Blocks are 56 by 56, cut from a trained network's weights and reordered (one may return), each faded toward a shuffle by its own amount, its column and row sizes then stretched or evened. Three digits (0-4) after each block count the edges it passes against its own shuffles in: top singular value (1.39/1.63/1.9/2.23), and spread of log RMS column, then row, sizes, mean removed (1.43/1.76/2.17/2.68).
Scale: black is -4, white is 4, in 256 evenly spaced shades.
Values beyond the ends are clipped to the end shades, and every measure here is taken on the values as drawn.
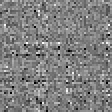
1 4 1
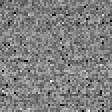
0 1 2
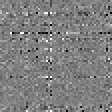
3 2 3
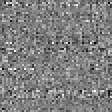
1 1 4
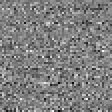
1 1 4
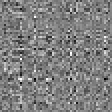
4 4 3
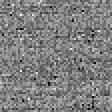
0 1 1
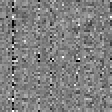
3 4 0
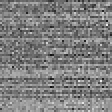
4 2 0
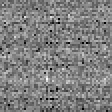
2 2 0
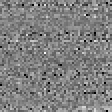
0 1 3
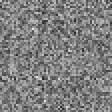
2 0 1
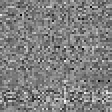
3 1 4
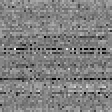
4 0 3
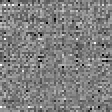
1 3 3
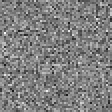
1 1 0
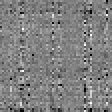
2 4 1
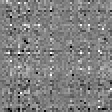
2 4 2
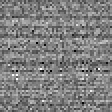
3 1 1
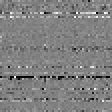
3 0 4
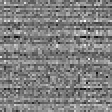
4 3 1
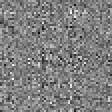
0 4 2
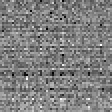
3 3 0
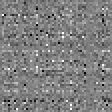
1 4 3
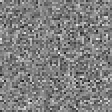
2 1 2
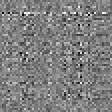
3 3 4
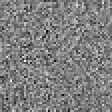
0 2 1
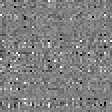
3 2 4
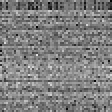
4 3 1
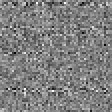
3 1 3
